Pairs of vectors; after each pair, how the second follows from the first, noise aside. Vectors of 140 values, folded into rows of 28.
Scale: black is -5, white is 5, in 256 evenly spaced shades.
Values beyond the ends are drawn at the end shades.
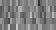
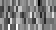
scaled up.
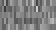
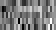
reversed, negated, scaled up.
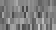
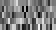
scaled up.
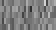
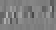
reversed, partly zeroed.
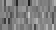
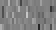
reversed, partly zeroed.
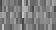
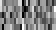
negated, scaled up.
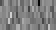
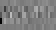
wrapped around, partly zeroed.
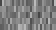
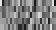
negated, scaled up.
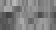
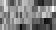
wrapped around, scaled up.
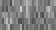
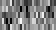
negated, scaled up.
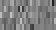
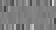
negated, partly zeroed.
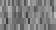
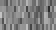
reversed.
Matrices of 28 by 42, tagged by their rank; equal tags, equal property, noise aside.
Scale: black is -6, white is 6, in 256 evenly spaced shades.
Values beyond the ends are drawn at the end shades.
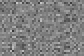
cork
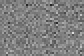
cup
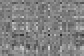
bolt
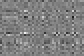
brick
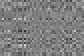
bolt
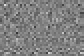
cork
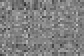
cup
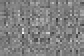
cork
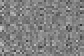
cork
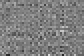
cup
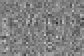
cup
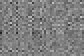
brick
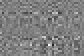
brick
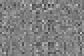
cork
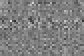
cork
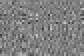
cork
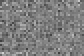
cork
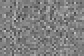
cup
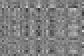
bolt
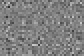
cup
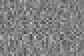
cork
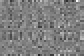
cork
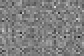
cup
